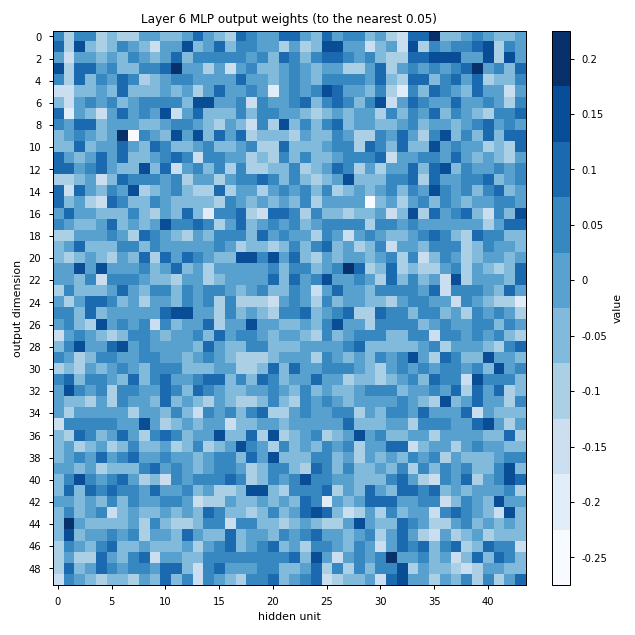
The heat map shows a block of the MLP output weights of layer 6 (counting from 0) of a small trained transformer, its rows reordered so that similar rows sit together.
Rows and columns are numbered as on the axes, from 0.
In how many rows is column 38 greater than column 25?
14
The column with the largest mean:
33
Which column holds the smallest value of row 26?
9
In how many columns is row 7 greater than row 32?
15
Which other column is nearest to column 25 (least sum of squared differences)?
22
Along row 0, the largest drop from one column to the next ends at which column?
36
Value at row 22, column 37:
0.15
